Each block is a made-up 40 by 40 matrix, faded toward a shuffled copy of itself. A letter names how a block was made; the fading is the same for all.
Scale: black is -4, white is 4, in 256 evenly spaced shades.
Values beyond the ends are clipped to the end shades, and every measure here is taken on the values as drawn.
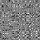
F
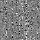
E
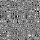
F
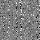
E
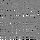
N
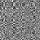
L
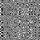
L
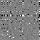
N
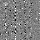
E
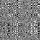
L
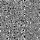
E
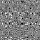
F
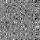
F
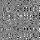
L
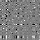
N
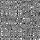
F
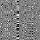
L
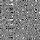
F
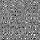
F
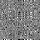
F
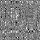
F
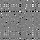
N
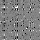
N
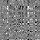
L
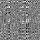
L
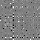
N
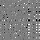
N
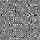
F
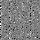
E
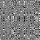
L
